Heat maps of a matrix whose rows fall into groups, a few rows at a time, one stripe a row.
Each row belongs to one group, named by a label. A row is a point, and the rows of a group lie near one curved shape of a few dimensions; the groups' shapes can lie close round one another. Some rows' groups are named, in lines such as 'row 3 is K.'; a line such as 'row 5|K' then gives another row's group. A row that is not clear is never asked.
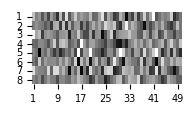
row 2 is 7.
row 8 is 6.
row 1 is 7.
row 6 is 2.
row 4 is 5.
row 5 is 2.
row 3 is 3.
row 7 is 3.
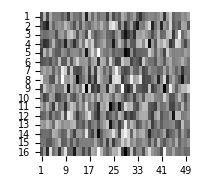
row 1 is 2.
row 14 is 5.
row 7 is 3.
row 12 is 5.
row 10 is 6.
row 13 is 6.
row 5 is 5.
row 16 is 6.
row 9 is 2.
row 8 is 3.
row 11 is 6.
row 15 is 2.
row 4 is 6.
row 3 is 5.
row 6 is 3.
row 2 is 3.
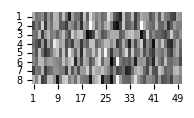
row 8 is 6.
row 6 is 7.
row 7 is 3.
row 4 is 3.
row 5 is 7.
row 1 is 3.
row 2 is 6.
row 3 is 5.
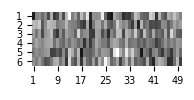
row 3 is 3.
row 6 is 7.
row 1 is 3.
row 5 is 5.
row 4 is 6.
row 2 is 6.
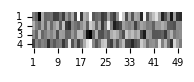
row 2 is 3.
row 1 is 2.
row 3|5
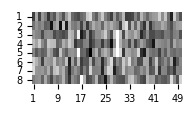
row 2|7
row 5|5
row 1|5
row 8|5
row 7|3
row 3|5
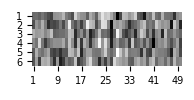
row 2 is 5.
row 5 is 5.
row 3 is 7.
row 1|7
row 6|2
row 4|7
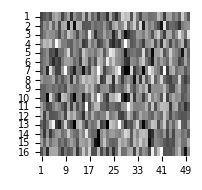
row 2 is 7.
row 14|5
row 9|6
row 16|7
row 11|2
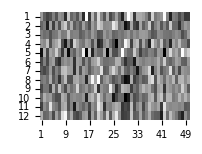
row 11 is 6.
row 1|2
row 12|3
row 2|3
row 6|6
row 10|5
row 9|3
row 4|3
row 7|3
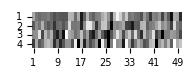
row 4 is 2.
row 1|5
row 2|5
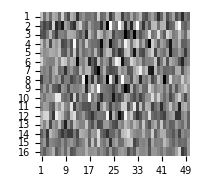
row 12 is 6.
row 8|2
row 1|3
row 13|3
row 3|5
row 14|2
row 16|6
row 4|3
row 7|5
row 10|7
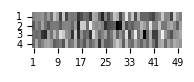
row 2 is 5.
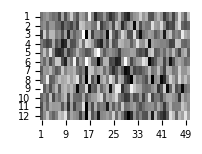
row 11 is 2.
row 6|6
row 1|5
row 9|3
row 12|2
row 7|5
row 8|2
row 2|7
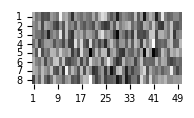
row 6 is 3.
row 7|7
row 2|3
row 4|7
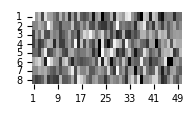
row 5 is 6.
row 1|3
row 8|6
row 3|5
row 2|7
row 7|7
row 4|2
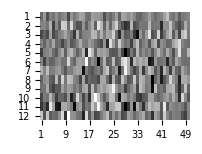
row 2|3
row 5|5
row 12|2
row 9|7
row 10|5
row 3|3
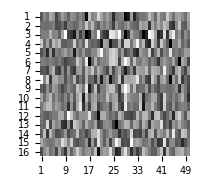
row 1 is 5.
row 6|5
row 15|3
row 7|6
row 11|7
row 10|7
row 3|6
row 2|6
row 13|3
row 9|5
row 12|5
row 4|3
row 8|3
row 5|3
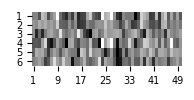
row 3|5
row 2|6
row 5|5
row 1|6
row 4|6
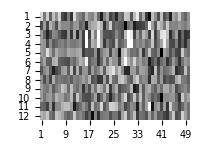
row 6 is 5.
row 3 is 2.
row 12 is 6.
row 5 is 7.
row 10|7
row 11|3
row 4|2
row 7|7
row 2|5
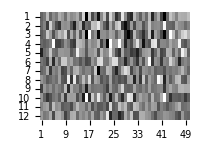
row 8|7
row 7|3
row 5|3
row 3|2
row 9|2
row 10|2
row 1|2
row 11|6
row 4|6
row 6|3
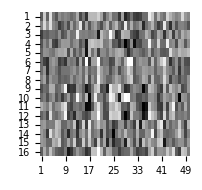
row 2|7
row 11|6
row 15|7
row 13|7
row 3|3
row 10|5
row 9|6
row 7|2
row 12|6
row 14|7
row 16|5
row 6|2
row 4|5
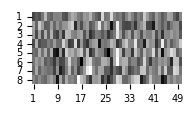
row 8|6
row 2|7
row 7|5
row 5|3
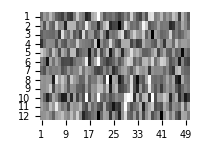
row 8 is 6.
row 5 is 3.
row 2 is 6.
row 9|6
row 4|3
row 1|5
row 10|2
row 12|7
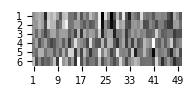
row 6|2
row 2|6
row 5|7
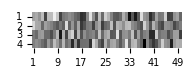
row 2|3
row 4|7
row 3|7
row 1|6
